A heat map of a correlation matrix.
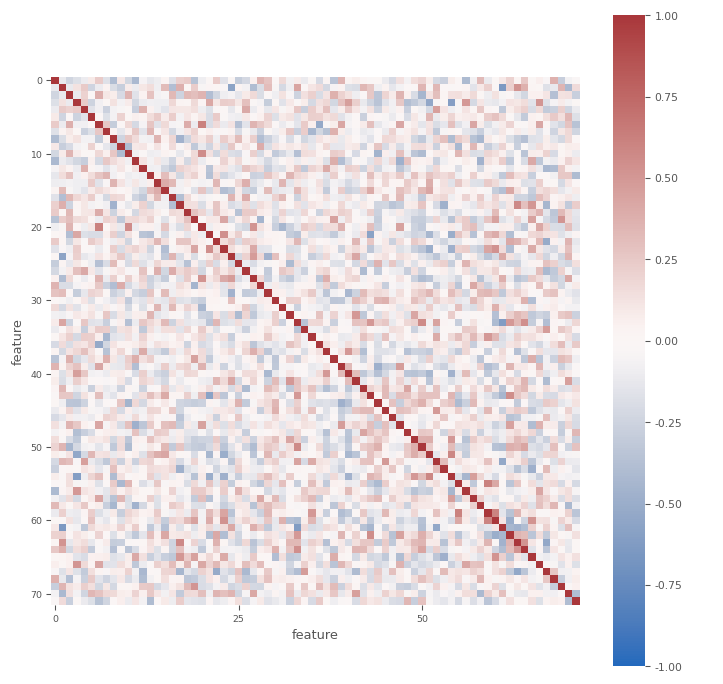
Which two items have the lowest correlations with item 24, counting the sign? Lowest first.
1, 29
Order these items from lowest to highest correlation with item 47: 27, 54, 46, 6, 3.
46, 54, 27, 3, 6
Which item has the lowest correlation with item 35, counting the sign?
7
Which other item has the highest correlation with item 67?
34
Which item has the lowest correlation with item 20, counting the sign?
31
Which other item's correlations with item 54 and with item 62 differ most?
3
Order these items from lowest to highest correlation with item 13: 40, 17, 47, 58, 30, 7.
17, 40, 58, 30, 47, 7
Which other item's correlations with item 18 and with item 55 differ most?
59
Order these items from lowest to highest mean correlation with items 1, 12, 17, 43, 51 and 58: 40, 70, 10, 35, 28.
70, 40, 10, 28, 35
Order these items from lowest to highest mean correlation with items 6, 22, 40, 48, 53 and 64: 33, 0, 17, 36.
36, 17, 0, 33
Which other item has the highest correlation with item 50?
33
